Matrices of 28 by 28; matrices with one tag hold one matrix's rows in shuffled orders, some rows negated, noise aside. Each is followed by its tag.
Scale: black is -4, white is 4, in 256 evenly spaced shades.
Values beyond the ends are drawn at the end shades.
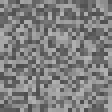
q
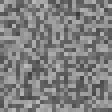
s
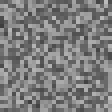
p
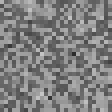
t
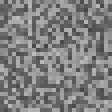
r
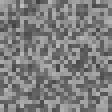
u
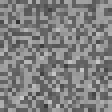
r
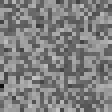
s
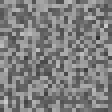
r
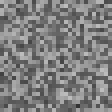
q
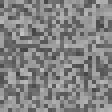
s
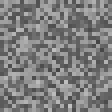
u
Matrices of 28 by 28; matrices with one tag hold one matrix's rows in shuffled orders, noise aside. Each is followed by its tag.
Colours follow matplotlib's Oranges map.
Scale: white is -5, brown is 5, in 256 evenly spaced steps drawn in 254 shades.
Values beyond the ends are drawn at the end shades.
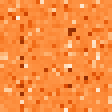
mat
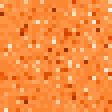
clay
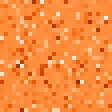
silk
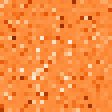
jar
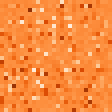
jar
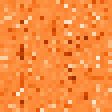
mat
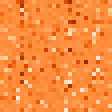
mat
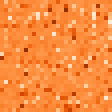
clay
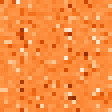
mat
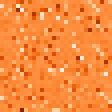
silk
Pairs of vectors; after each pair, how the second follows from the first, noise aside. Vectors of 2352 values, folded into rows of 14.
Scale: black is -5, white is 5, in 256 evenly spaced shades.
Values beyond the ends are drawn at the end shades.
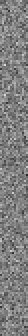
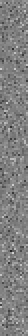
negated, partly zeroed.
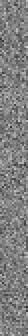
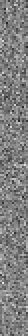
negated.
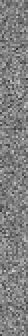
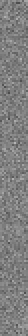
wrapped around, shrunk.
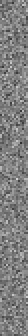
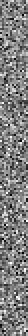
reversed, negated, scaled up.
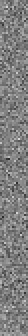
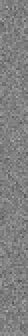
shrunk.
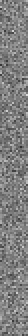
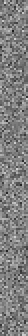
wrapped around, negated.
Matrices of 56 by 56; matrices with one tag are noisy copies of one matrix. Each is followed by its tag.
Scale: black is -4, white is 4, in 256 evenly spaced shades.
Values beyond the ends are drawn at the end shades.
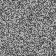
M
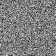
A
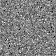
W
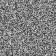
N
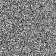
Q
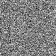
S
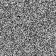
N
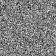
Q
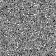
Q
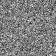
A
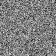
A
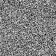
M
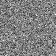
A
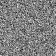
A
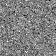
W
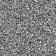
Q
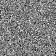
N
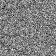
Q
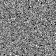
N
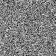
M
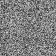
S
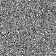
W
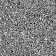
M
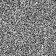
M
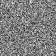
N
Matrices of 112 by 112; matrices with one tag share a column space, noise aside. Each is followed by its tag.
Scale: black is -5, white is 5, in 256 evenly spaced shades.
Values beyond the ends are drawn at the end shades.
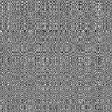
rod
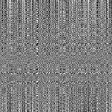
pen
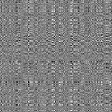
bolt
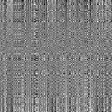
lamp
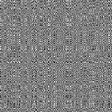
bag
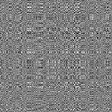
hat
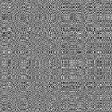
hat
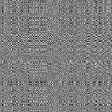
bolt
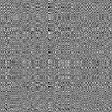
hat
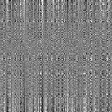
lamp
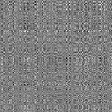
rod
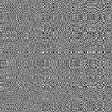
hat
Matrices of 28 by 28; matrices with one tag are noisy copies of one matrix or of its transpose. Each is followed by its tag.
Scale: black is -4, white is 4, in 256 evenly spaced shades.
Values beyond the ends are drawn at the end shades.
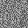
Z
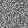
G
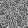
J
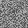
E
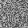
G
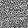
Z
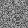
J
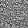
Z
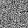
Z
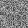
J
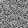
E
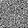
E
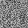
Z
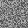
E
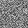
E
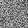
E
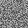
E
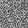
E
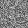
J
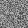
J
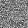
Z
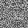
Z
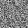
J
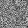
J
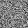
G
